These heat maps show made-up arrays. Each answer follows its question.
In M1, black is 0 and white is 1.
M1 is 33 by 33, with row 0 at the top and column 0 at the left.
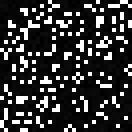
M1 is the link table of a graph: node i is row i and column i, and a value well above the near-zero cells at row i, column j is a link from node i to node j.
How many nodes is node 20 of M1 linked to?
7
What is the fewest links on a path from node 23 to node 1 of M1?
4
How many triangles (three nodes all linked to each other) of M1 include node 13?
4
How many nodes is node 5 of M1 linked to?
12
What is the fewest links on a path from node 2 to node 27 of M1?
3
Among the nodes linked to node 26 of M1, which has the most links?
node 25
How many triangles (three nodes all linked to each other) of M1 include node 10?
2
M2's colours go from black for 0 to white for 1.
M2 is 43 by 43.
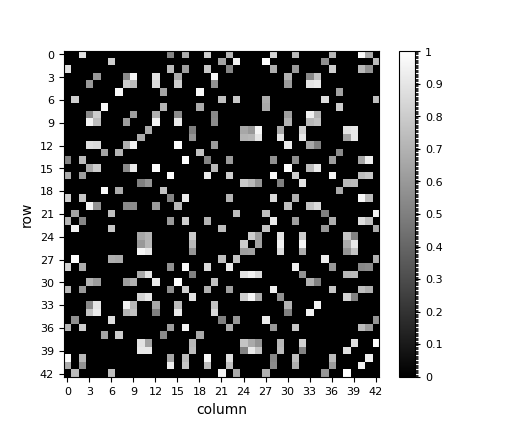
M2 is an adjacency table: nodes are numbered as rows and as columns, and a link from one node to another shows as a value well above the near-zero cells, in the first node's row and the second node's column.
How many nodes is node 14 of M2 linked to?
10
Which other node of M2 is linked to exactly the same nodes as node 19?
node 36
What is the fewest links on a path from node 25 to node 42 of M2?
2
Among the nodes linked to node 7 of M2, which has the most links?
node 27
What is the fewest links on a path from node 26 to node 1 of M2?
3
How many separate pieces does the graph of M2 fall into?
3
